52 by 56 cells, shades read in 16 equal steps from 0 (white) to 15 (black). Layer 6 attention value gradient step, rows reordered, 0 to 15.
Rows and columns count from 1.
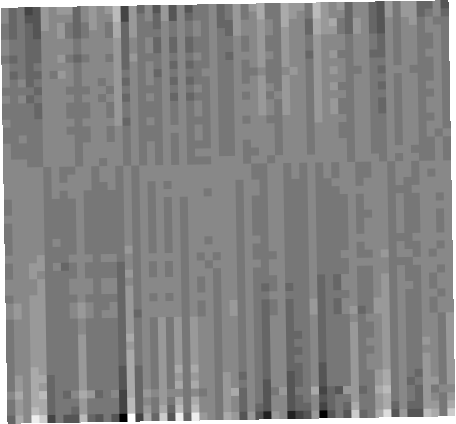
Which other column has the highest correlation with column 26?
50
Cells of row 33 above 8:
2
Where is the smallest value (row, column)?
52, 16
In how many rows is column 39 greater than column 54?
11
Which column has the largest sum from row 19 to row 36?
15
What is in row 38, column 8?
8
